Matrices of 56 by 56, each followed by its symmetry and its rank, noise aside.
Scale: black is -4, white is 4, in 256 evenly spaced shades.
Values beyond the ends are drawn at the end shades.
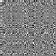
no symmetry, rank six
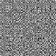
symmetric, rank seven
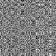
no symmetry, rank six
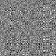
antisymmetric, rank six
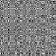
no symmetry, rank five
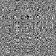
no symmetry, rank six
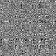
antisymmetric, rank six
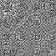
symmetric, rank seven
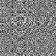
no symmetry, rank five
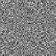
no symmetry, rank six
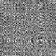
no symmetry, rank seven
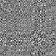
symmetric, rank six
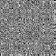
symmetric, rank five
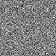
no symmetry, rank seven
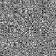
antisymmetric, rank six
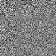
no symmetry, rank seven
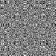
antisymmetric, rank six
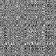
symmetric, rank five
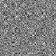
symmetric, rank five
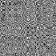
symmetric, rank seven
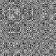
symmetric, rank seven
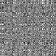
no symmetry, rank five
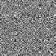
no symmetry, rank six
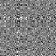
no symmetry, rank five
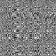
no symmetry, rank seven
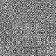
no symmetry, rank five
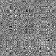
symmetric, rank seven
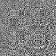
no symmetry, rank seven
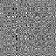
no symmetry, rank five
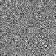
symmetric, rank seven
